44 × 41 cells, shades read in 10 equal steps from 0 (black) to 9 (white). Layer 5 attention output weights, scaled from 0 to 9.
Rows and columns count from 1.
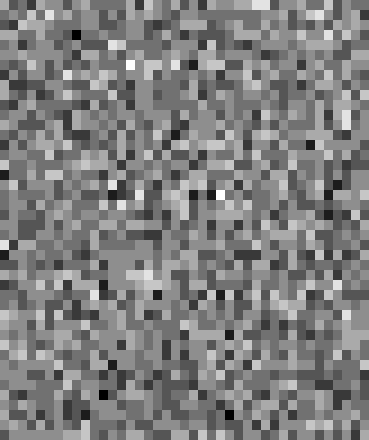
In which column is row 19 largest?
13
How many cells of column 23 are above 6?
2
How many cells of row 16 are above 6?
4
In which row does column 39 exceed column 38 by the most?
32
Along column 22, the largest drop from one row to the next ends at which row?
20
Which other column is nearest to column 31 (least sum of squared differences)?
34
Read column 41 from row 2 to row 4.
2 5 3
